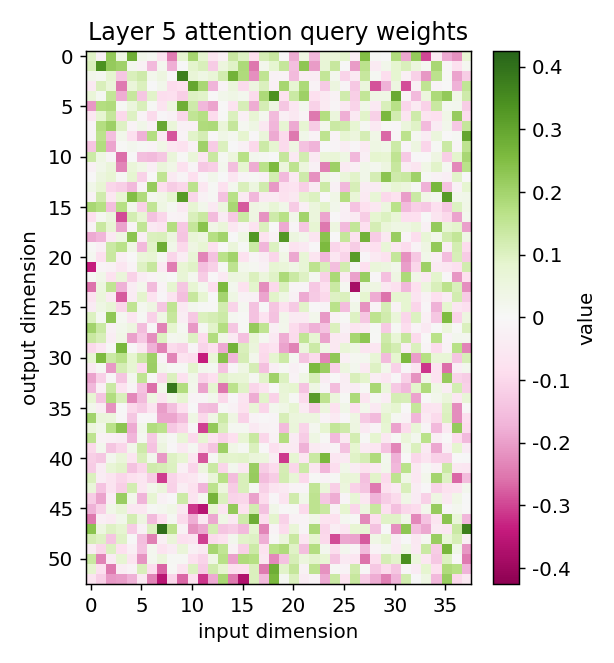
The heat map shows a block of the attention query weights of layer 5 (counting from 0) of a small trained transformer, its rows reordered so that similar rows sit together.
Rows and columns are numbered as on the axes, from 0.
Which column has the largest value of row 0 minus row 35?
2
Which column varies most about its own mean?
11
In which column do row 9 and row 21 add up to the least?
0
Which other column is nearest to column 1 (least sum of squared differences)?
24
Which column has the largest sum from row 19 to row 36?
13
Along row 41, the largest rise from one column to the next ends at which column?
31
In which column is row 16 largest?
21
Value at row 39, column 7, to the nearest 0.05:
0.05
